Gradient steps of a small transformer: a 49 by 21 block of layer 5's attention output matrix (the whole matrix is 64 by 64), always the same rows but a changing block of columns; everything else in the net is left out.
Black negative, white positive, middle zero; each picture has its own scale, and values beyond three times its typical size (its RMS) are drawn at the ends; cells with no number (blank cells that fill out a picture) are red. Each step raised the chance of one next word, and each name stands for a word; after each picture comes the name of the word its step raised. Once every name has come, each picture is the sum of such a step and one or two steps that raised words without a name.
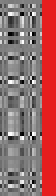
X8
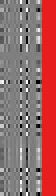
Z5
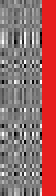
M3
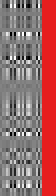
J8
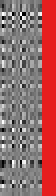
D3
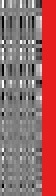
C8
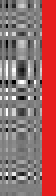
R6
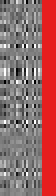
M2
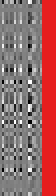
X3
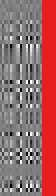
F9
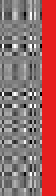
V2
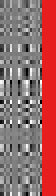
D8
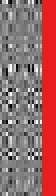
X3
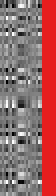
X8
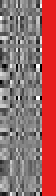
C8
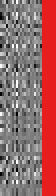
V2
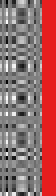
X3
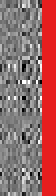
R6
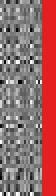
Z5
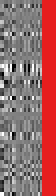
R6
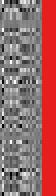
Z5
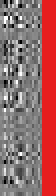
C8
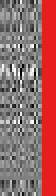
M2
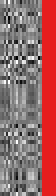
X8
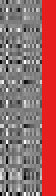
Z5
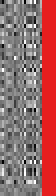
J8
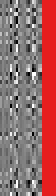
X8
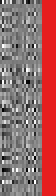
X3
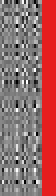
X8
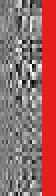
C8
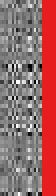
Z5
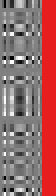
J8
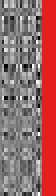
C8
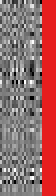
R6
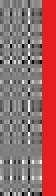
D3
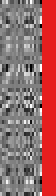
X3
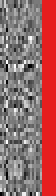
M3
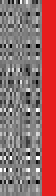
X3
